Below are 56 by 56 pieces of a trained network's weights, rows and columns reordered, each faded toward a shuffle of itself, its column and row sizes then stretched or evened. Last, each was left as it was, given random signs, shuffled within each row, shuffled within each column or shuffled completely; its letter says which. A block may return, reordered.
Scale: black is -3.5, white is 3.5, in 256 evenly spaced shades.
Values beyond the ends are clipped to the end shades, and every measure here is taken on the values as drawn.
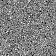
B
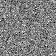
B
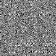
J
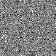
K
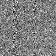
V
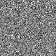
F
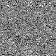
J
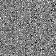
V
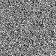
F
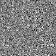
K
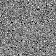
F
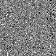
V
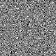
K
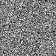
V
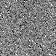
B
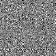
K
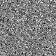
F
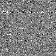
K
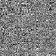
J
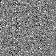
V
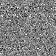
F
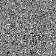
J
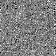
V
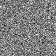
B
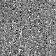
V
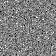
B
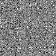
K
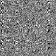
J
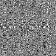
J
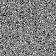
B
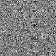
J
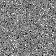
B
